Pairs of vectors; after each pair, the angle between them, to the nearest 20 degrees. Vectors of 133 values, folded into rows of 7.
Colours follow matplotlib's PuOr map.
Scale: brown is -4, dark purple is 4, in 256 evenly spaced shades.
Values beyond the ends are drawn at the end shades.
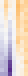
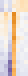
60 degrees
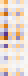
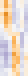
80 degrees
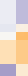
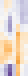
40 degrees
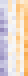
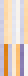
80 degrees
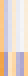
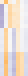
140 degrees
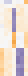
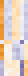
80 degrees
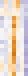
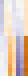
100 degrees
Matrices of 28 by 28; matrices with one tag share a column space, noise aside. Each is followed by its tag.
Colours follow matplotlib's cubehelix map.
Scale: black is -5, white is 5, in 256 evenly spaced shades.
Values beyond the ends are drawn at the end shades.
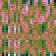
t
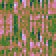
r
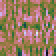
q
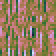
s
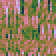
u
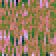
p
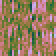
s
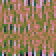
t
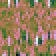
p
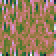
t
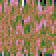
t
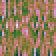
q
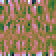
t
